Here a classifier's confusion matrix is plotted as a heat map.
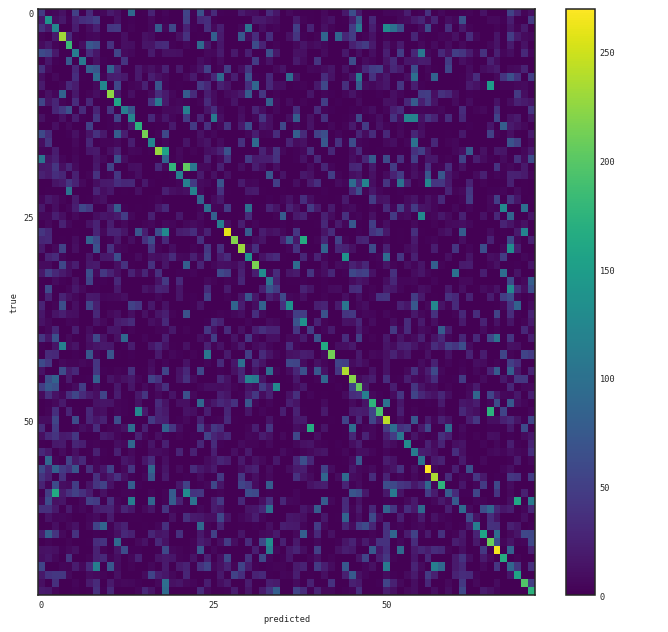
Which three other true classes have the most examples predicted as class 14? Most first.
49, 27, 36
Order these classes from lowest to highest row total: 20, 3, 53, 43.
53, 43, 20, 3
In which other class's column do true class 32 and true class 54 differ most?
67
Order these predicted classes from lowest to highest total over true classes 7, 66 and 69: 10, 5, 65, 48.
65, 5, 10, 48
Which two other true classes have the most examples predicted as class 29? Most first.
43, 3
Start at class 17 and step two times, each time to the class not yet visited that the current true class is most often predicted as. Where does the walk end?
0
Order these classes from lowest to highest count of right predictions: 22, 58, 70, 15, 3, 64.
22, 64, 58, 70, 15, 3
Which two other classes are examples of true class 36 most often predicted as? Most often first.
57, 44
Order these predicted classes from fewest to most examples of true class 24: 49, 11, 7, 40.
49, 40, 7, 11
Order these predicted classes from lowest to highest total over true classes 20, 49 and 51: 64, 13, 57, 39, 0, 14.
57, 64, 0, 13, 14, 39
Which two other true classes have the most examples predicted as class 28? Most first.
36, 69
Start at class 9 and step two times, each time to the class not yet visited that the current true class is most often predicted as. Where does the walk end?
33
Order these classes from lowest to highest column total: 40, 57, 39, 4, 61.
39, 40, 4, 61, 57
